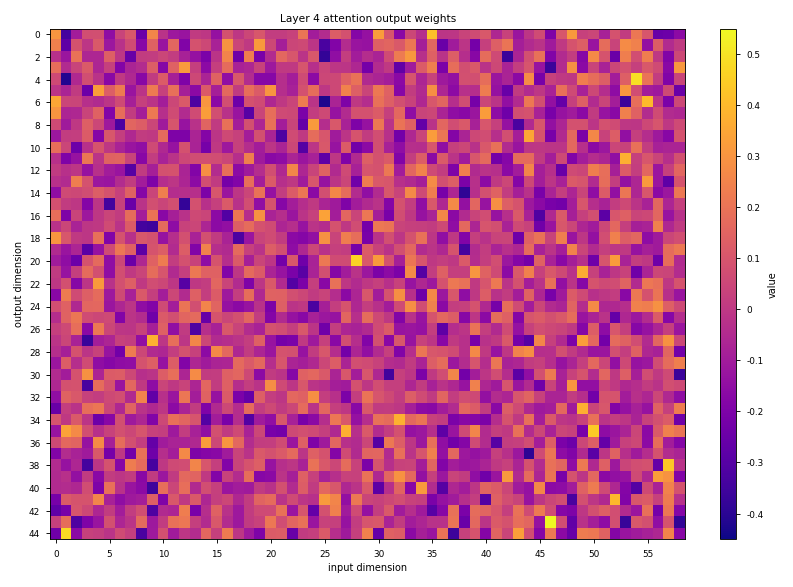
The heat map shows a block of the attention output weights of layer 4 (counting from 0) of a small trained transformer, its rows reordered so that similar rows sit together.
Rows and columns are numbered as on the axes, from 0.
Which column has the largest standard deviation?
9
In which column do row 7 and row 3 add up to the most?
0
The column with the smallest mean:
38
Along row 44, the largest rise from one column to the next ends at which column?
1
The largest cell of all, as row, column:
43, 46
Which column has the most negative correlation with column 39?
32
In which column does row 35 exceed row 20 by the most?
50
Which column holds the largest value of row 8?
24
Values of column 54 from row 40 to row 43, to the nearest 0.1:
-0.3 0.1 -0.1 0.1
